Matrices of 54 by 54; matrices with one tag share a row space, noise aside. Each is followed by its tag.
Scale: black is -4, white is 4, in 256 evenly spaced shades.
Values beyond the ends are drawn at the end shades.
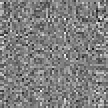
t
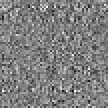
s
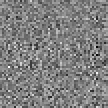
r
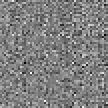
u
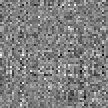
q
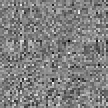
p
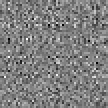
r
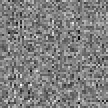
p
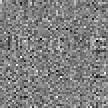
r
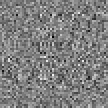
s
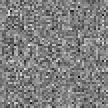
p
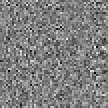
r
